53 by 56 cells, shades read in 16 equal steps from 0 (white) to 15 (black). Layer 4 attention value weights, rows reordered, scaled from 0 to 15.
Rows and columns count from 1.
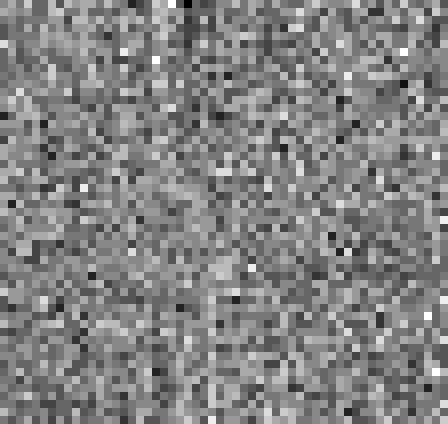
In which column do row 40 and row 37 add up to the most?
11
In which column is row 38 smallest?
56
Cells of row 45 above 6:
40
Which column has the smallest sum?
38
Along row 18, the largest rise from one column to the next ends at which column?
43
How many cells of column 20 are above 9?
7
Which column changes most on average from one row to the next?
32
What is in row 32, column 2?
11
